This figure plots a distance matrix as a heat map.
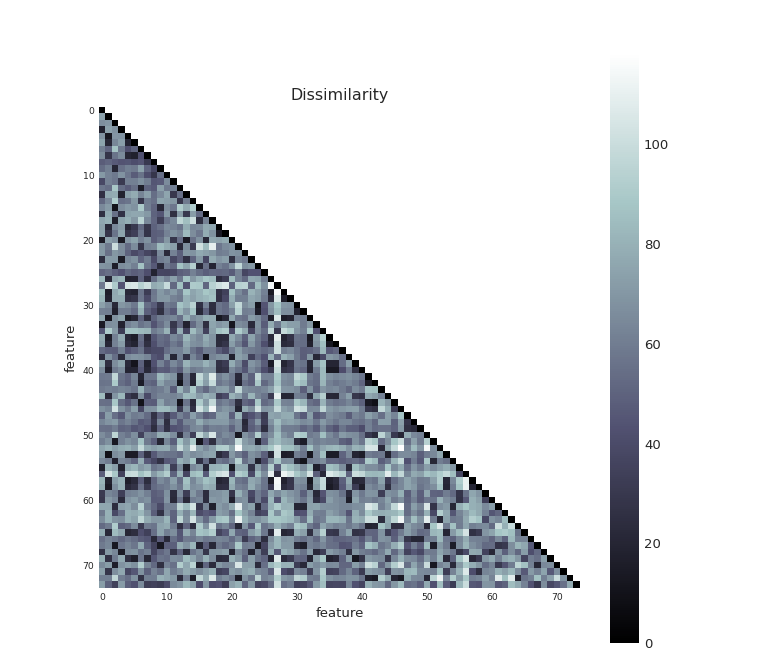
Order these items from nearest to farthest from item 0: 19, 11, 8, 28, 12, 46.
11, 8, 12, 46, 19, 28
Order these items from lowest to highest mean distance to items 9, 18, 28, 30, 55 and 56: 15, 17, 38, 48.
38, 15, 17, 48
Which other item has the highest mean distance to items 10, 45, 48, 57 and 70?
27
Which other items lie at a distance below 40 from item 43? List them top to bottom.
52, 59, 63
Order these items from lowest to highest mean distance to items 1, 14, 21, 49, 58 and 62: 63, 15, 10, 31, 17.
10, 31, 15, 17, 63
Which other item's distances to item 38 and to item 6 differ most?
16
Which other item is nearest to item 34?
56
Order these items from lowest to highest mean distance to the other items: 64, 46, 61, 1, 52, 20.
1, 20, 64, 61, 46, 52
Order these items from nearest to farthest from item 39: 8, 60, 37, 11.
8, 37, 11, 60
